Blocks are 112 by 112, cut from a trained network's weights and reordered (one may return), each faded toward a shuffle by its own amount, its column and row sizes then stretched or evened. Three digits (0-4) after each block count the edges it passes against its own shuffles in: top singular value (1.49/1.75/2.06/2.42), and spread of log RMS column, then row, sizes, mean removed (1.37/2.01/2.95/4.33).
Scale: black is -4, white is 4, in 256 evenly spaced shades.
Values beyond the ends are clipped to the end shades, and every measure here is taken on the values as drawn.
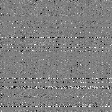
2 1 3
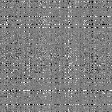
3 2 3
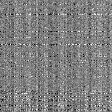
4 0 3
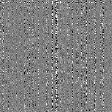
3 4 1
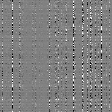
4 4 0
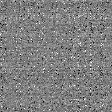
1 2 0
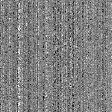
4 3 0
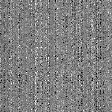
3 3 1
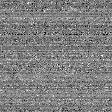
3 0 2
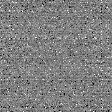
1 1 1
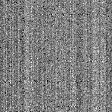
4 1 1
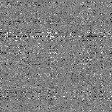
1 2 3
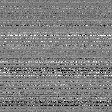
4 0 4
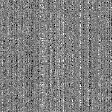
4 3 1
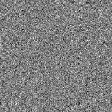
2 1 1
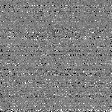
1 1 3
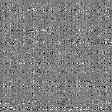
2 2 3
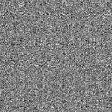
2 0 2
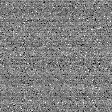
2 1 0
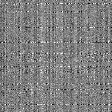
4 1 3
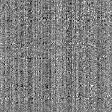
4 1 2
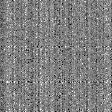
4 2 2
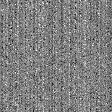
3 2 0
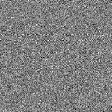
3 1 2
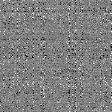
1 3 2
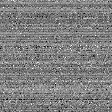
4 0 2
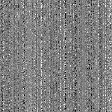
4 3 1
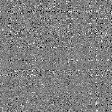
1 2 3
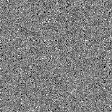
1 2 1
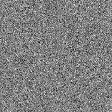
2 1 0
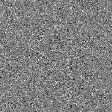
0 1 0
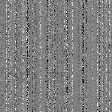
4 4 0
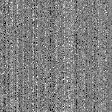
3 3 0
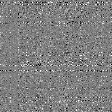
0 2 3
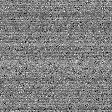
3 0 0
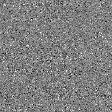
0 1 2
